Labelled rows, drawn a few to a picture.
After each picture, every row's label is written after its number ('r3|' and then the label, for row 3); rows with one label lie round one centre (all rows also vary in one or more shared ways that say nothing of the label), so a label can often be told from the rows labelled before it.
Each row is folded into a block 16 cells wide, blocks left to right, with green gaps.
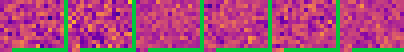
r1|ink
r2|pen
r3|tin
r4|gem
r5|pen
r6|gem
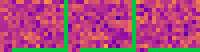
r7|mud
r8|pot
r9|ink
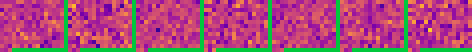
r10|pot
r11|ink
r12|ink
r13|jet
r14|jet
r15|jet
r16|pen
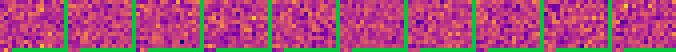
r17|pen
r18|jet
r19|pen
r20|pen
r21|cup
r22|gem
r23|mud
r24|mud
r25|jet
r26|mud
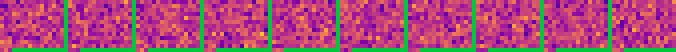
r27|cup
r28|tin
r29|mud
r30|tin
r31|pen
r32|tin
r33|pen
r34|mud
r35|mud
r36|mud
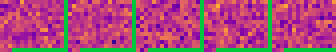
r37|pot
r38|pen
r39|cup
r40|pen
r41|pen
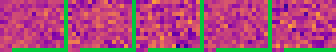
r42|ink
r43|mud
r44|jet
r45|pen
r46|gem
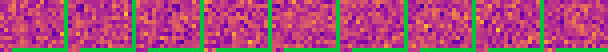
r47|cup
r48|jet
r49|tin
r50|mud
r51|gem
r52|ink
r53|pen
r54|pen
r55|mud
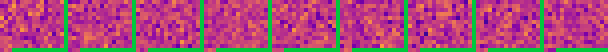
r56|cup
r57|mud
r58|mud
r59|jet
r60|pen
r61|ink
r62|gem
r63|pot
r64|tin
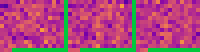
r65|jet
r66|jet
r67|jet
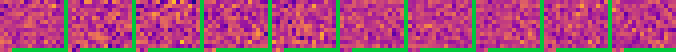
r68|jet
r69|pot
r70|ink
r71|ink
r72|mud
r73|ink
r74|gem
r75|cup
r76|jet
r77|mud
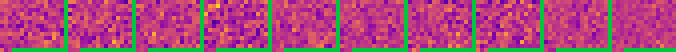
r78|ink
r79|pen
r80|mud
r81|ink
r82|ink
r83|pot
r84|cup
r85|jet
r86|ink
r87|cup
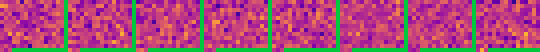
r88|pen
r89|tin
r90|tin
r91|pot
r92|cup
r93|jet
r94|ink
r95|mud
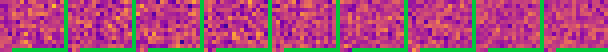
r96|jet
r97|ink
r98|pen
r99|cup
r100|jet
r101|mud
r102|jet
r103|pot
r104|pen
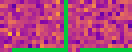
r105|jet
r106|cup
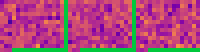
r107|pot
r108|jet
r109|ink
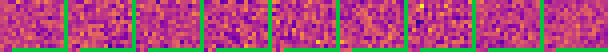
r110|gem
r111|jet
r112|pen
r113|pen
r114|cup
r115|mud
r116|ink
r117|pen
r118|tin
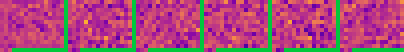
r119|ink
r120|pen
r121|jet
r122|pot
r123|gem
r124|tin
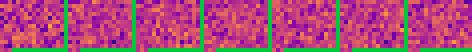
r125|tin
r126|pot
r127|cup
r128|ink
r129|mud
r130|mud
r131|cup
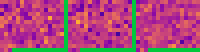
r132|cup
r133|mud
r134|pen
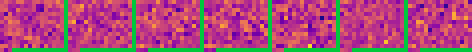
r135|jet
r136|pot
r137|gem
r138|gem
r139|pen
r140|pen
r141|cup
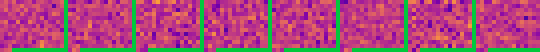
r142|pen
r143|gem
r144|tin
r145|tin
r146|pot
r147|jet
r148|ink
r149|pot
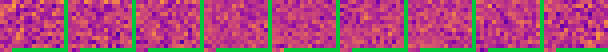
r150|jet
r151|gem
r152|pot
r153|ink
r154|ink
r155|cup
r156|mud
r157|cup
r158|mud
